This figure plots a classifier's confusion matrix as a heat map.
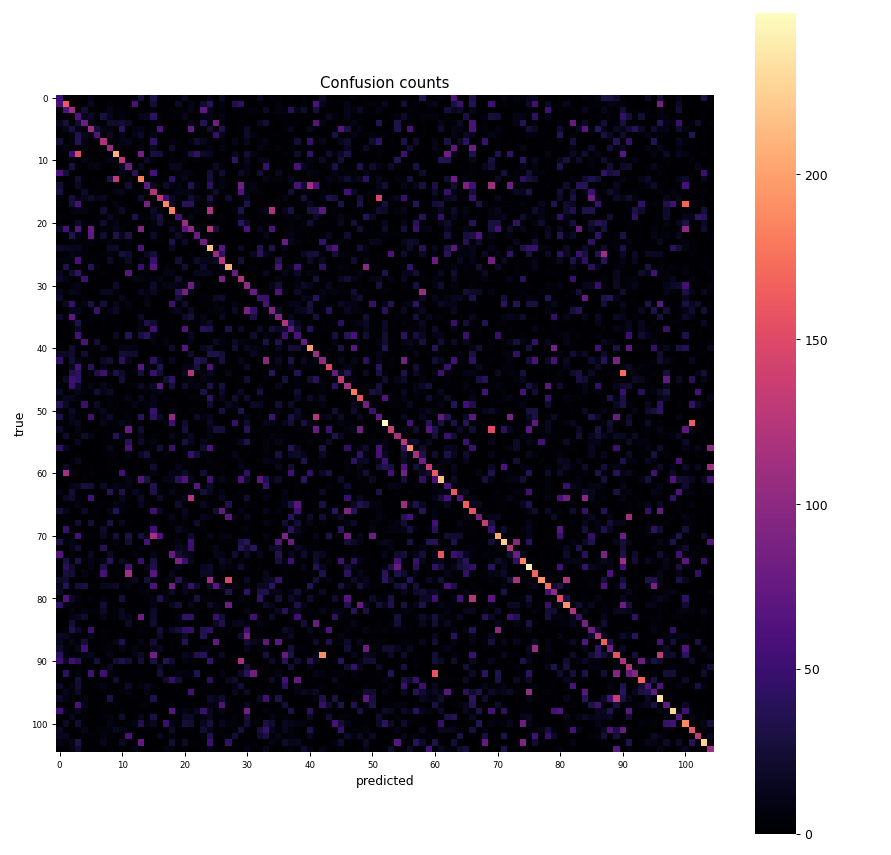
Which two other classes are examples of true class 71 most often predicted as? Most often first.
73, 37
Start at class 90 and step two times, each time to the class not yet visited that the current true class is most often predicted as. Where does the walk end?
26
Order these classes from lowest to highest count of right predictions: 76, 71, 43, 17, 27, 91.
91, 43, 76, 17, 27, 71
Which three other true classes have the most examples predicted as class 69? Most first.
53, 14, 26
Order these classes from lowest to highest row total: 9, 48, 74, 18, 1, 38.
48, 38, 1, 18, 9, 74
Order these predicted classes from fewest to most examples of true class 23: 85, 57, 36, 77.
77, 57, 85, 36
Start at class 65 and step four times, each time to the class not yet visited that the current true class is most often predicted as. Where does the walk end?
49
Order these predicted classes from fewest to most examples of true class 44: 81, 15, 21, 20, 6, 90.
81, 20, 6, 15, 21, 90
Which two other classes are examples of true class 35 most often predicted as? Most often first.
2, 79
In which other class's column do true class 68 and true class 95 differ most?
75
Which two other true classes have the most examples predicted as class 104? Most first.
59, 56
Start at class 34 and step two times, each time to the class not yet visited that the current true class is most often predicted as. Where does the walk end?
21
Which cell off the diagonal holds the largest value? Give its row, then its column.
89, 42
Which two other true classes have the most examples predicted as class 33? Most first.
42, 87
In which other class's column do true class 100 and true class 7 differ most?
74
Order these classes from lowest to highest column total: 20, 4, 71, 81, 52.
4, 71, 81, 52, 20
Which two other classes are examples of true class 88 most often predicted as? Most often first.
76, 49
